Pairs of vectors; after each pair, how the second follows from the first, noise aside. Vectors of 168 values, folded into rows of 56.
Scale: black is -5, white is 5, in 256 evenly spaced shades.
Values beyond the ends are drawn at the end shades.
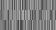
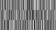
reversed, negated.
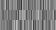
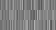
reversed, negated, shrunk.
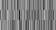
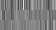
wrapped around, negated, partly zeroed.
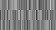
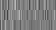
partly zeroed.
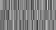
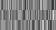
shuffled.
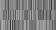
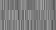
reversed, negated, shrunk.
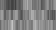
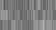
reversed, negated, shrunk.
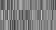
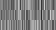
shuffled.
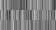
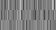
wrapped around, negated, partly zeroed.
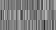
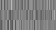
reversed, negated, shrunk.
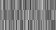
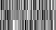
reversed, scaled up.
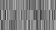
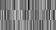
reversed, negated.
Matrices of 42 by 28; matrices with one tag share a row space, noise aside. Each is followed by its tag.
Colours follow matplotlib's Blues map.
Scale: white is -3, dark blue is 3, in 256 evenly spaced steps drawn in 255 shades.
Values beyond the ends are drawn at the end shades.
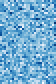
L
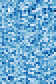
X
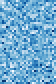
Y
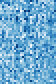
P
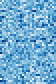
L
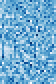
P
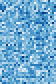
L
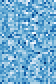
X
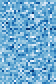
X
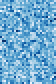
L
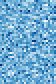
X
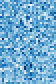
P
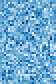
X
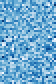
Y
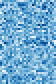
L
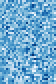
X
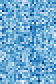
L
